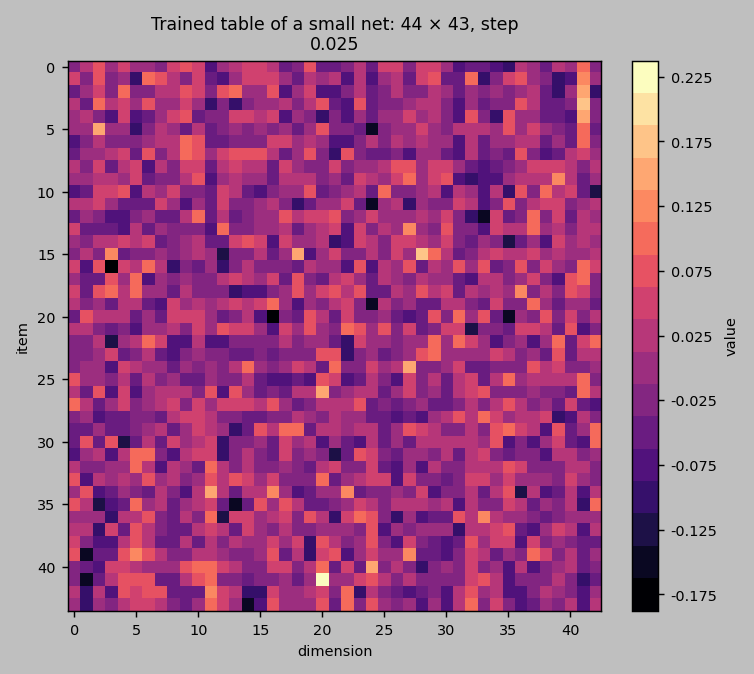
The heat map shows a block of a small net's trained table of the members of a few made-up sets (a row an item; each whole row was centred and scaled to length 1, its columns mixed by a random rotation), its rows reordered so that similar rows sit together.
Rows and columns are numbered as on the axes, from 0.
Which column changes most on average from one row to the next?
3
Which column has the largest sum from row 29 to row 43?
11
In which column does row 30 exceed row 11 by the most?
24
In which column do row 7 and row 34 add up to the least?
38
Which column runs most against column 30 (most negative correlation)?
32
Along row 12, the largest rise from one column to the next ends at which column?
34
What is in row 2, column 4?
0.1
